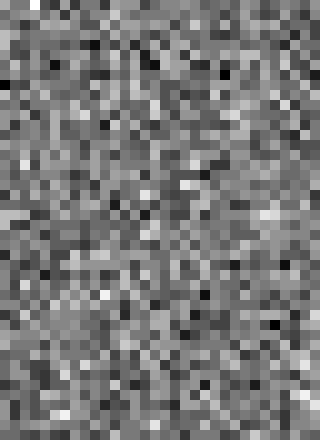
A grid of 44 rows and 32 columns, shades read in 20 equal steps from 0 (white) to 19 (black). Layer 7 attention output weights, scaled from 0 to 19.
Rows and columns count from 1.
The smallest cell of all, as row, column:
1, 4
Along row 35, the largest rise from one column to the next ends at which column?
30
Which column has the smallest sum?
16
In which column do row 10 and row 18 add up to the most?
21
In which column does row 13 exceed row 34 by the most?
2
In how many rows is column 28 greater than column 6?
18
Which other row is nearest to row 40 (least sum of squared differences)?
43
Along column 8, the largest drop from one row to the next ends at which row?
26
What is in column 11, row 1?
15
